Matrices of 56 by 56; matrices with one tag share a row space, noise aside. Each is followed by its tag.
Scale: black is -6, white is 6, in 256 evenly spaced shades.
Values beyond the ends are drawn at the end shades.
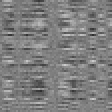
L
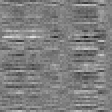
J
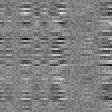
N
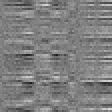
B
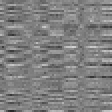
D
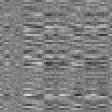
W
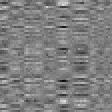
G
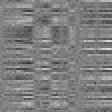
B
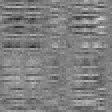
J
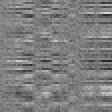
B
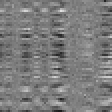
N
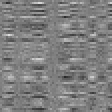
L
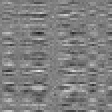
L
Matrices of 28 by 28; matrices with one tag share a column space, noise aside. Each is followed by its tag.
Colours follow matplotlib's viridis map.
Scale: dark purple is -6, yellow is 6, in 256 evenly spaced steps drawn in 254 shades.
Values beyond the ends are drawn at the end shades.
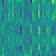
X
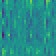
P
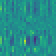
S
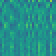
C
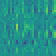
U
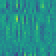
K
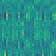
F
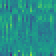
K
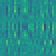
U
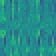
S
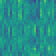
X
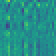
C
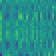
F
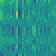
X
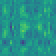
U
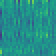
P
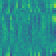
K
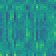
F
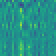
C
